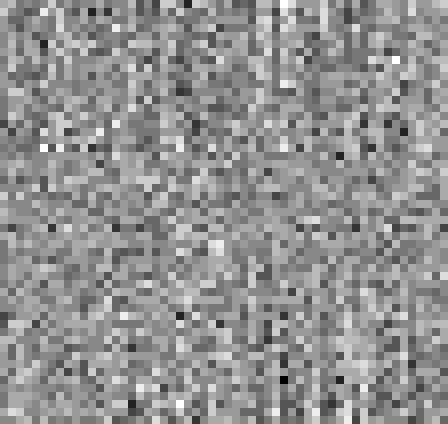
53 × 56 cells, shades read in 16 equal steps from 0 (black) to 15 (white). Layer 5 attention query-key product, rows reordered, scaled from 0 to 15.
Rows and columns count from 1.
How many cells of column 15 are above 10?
9
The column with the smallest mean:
31
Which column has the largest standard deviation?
36
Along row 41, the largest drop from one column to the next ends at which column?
28
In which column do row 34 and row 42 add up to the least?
34
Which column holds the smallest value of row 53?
25
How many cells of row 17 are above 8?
27
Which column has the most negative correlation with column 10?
6
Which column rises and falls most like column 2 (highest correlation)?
56
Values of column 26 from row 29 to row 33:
5 11 7 5 9
